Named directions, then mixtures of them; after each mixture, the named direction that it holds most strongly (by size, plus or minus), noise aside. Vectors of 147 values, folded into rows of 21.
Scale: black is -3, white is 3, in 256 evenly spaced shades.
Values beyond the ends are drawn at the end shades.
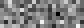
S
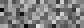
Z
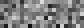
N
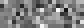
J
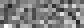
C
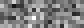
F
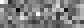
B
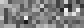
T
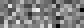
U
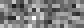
F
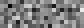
U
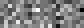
U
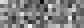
N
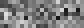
T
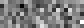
J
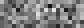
B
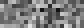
F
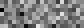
Z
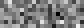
S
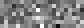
U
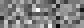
U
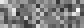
T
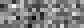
F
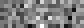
N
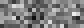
F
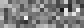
T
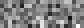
N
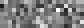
J
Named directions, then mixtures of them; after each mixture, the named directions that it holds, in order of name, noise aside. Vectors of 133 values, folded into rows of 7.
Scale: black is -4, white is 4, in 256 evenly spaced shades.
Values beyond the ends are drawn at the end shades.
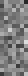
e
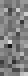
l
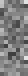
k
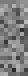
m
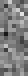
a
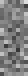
k, l.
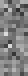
a, k, l.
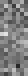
a, e, m.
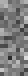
e, k, m.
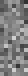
k, l, m.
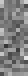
k, l.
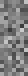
e, m.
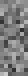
m.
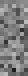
m.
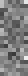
k.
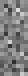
a, l.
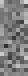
k, l, m.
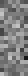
e, k.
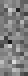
l.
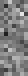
a.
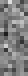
a.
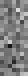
l.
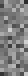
e.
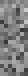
m.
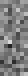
l.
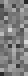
e.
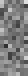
k.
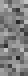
a, k, m.
